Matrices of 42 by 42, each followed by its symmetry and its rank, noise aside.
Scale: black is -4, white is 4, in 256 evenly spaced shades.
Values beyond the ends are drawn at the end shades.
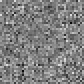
symmetric, rank seven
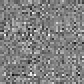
no symmetry, rank seven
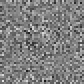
antisymmetric, rank eight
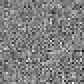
no symmetry, rank eight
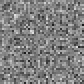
symmetric, rank seven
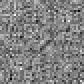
symmetric, rank eight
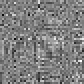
no symmetry, rank eight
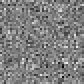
antisymmetric, rank six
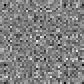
symmetric, rank seven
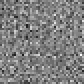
no symmetry, rank six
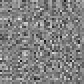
no symmetry, rank seven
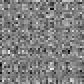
antisymmetric, rank six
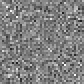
symmetric, rank eight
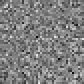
symmetric, rank eight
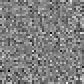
antisymmetric, rank eight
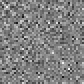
symmetric, rank eight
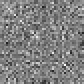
symmetric, rank eight
